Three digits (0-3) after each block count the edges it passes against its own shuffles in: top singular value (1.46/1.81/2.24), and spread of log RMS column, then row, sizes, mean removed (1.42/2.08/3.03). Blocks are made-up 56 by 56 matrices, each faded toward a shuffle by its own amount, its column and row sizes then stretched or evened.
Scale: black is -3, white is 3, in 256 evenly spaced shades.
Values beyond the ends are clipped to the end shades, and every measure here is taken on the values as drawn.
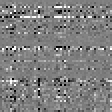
2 2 3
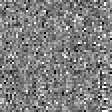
1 1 0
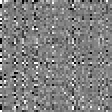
3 3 1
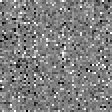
0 1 0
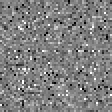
0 0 1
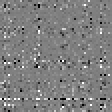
2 2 2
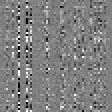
2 3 1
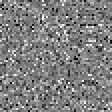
1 0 1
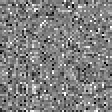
2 1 0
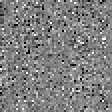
0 2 0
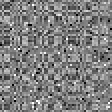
3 0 0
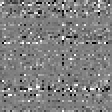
0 2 3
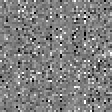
0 2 1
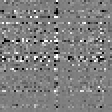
2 2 3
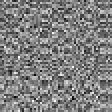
3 0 0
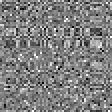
3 0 1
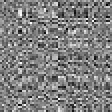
3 2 1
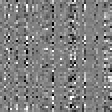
3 3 1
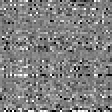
2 0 3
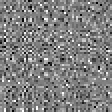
3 1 1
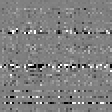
2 1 3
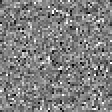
0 1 0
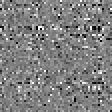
2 1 2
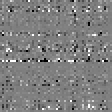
1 2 3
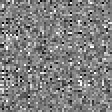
1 2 1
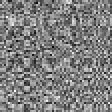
3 1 0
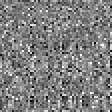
2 1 1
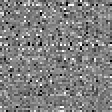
2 1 2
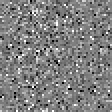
1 1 0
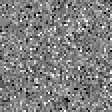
0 1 0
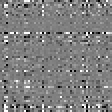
3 2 3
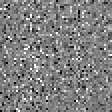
1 1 0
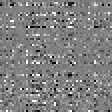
2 2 3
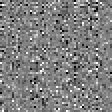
2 2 0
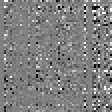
1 3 2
